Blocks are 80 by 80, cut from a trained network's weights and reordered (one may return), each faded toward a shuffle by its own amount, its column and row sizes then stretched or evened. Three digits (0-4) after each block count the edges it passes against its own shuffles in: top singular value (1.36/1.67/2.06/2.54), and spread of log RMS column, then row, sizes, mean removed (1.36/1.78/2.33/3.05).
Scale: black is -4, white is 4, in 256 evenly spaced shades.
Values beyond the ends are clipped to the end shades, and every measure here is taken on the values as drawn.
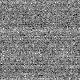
2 1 1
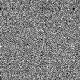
2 0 0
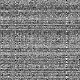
4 3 0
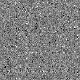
0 2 1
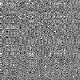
3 2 1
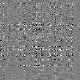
2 4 4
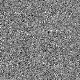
0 1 1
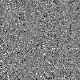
0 2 2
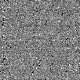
0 2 0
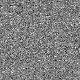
0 1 2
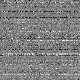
3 0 4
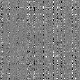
2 4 2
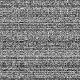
4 2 1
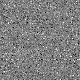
0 0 1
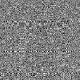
3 1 3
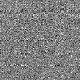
2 1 2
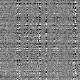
4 4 2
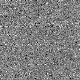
0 0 2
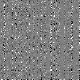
1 4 2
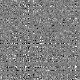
1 3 4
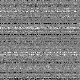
4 2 4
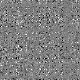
1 3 3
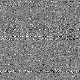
1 0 4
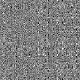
2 3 1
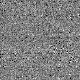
0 2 2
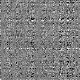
2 4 2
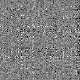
2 3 3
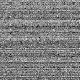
4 2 2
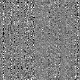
1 4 1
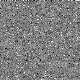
1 0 2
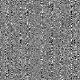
2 4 0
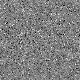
0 0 1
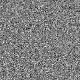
0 1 2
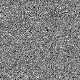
0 0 2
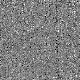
0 2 1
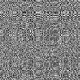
4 1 3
